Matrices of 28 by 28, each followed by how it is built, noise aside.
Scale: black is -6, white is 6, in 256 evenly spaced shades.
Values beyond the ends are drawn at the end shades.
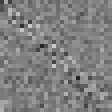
banded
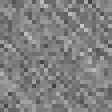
Toeplitz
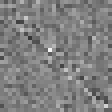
banded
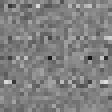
uneven rows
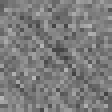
Toeplitz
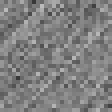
Hankel
